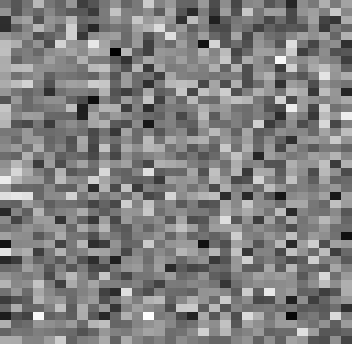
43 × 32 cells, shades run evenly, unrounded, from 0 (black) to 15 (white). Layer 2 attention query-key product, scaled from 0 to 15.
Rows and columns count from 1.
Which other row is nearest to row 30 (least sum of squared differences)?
43
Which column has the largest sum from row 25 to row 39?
22
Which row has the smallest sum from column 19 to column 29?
4
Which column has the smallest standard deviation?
13
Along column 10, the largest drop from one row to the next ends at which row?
40
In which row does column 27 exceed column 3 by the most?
14
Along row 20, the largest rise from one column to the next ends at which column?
25
